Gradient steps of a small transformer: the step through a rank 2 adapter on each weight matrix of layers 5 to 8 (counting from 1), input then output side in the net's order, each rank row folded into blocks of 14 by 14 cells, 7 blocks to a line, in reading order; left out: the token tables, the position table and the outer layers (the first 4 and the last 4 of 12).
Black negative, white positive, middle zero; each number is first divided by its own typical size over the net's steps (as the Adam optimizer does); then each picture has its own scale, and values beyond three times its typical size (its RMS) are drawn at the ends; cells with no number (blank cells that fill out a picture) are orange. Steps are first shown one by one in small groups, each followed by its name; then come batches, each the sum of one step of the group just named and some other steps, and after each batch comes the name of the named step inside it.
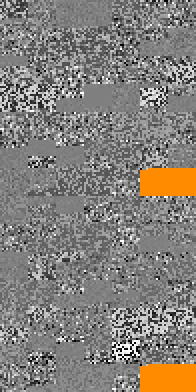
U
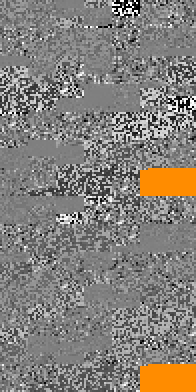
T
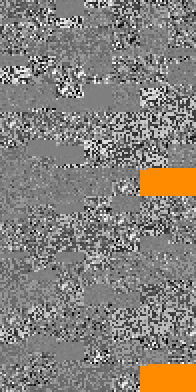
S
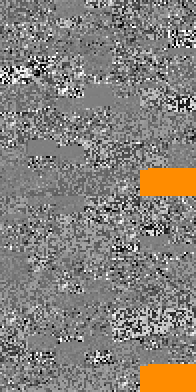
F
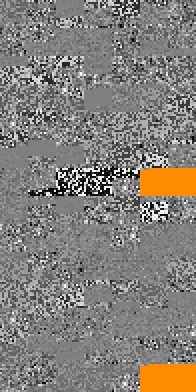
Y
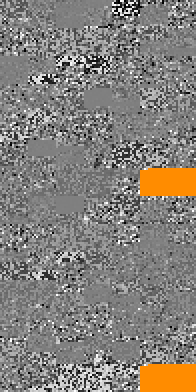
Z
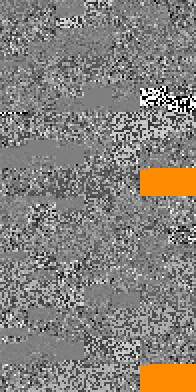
S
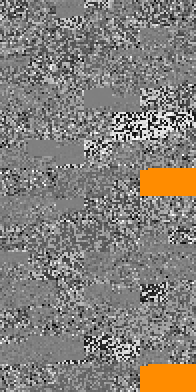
T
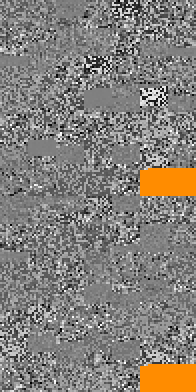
Z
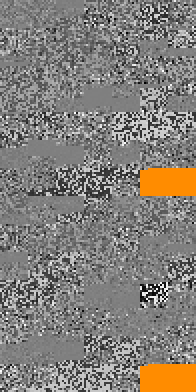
U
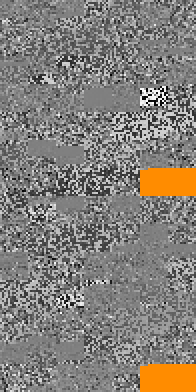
T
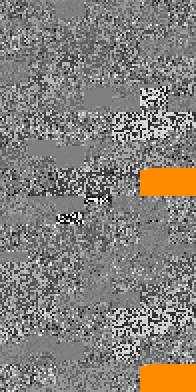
U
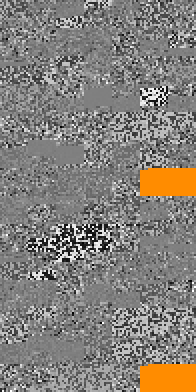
S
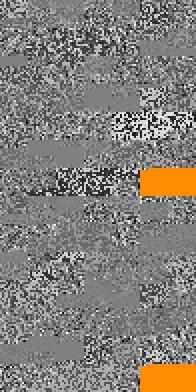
T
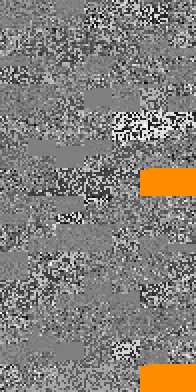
U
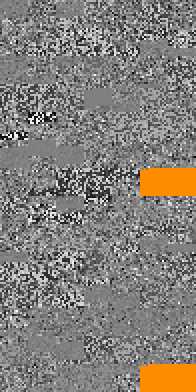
Y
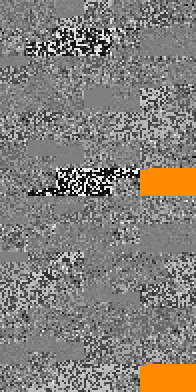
Y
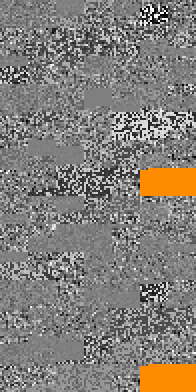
Y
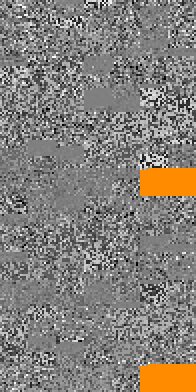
F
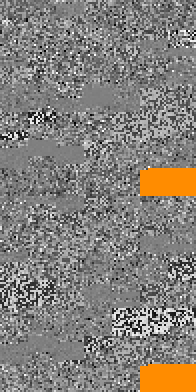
F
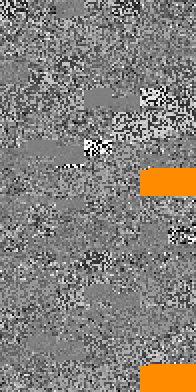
T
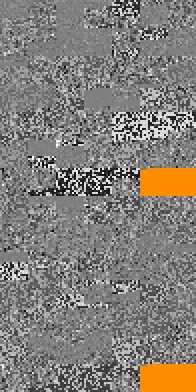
T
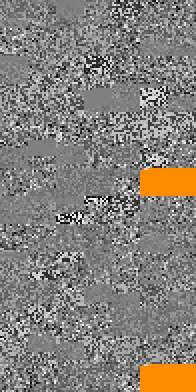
Z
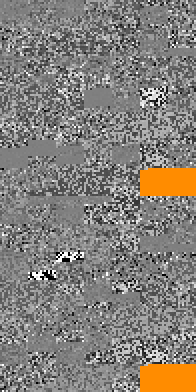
F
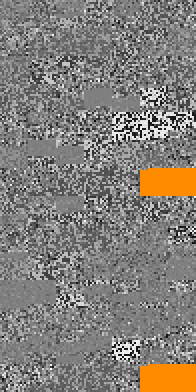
T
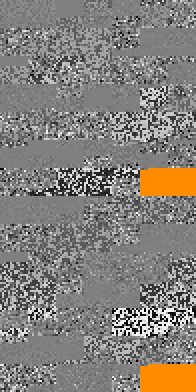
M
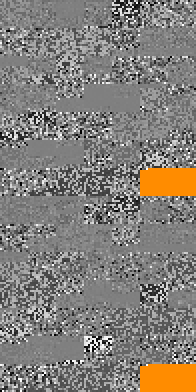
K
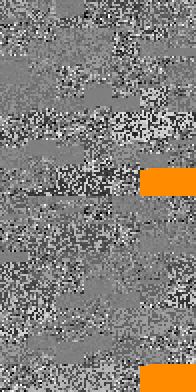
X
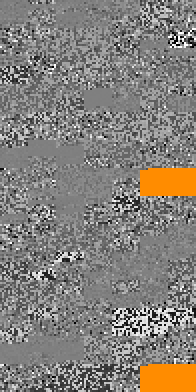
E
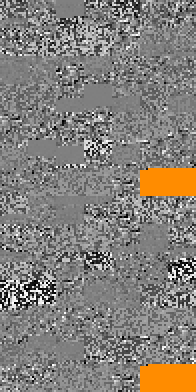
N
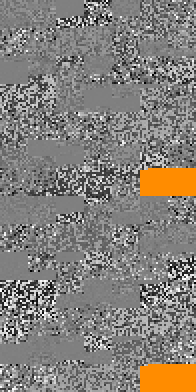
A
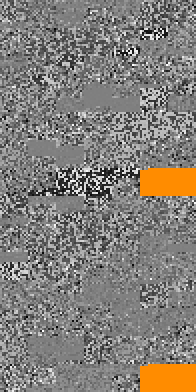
A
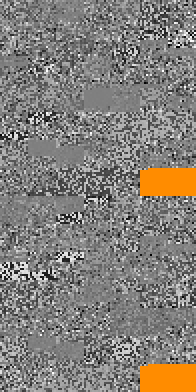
A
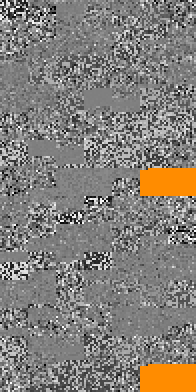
N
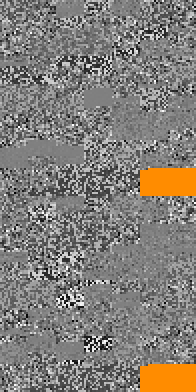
E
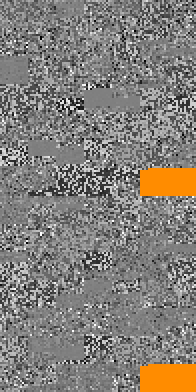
N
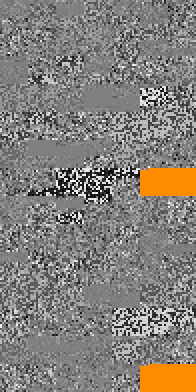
M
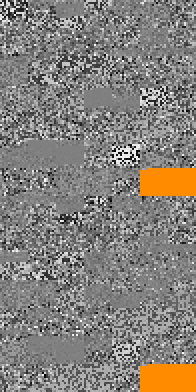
K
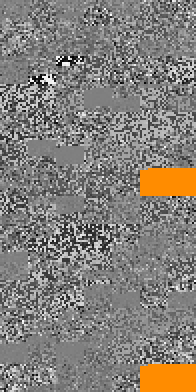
A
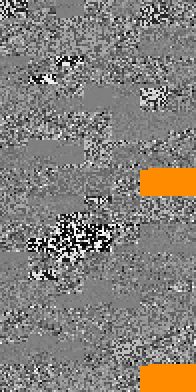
M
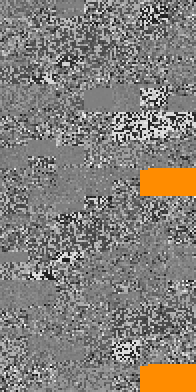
X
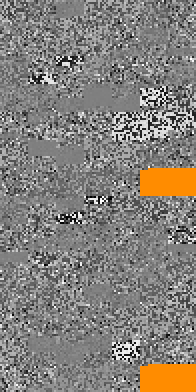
M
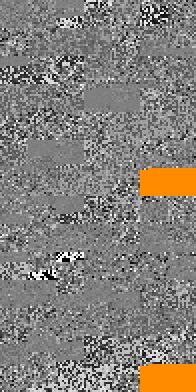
N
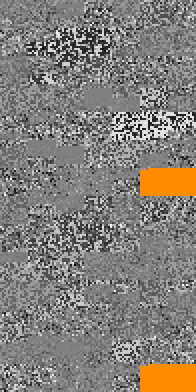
X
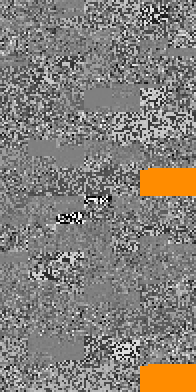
X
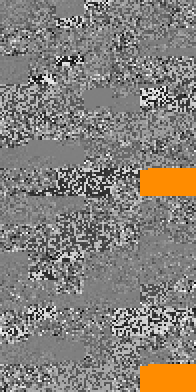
M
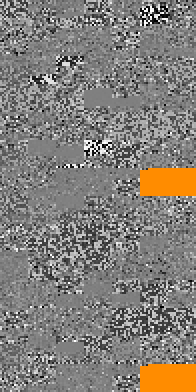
N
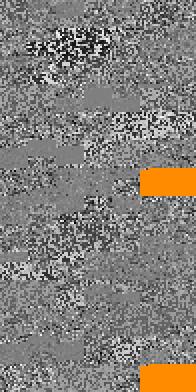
X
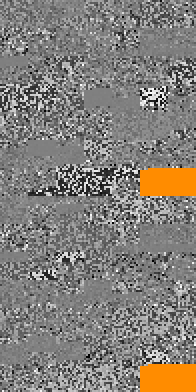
M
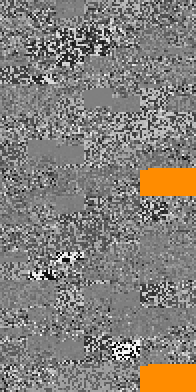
E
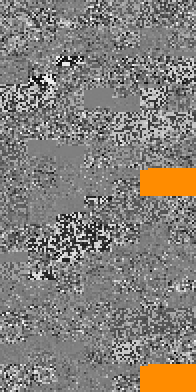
A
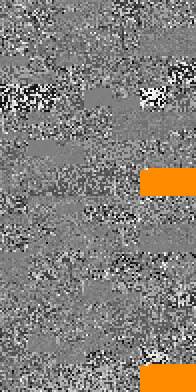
K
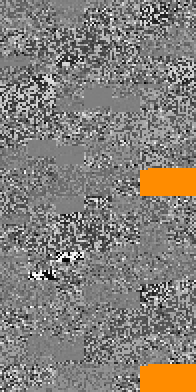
A
